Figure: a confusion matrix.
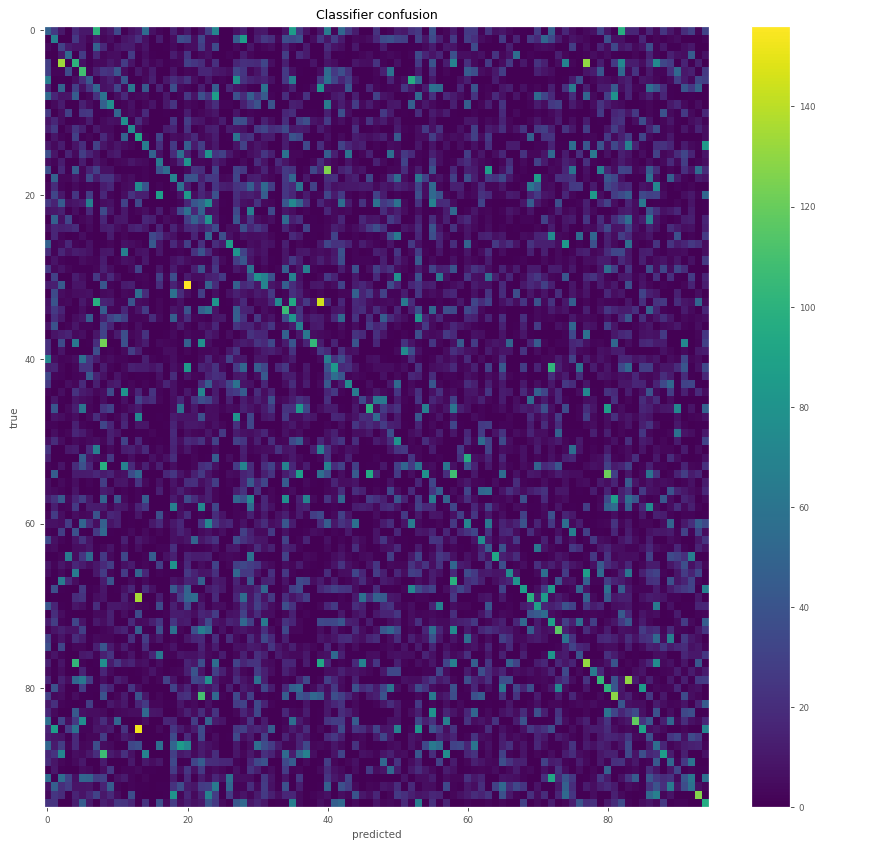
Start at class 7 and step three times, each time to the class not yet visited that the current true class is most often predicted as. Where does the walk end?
75
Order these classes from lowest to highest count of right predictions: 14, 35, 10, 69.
10, 14, 35, 69
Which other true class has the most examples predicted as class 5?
84
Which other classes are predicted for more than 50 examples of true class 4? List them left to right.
2, 58, 74, 77, 82, 87
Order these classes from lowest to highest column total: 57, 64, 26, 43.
64, 26, 43, 57
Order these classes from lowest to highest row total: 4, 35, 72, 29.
29, 35, 72, 4
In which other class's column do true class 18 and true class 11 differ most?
70
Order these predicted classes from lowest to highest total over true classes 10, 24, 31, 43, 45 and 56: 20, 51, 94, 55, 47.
51, 94, 47, 55, 20
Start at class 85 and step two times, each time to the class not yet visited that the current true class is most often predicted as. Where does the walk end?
27
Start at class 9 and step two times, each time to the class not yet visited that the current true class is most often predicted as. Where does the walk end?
0
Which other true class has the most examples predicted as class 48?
45
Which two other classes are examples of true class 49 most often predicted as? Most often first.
90, 73
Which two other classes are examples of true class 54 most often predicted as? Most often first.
80, 58
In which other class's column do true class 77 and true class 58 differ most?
39
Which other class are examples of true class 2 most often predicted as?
7
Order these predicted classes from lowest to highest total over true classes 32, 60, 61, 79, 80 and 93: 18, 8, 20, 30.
20, 30, 8, 18
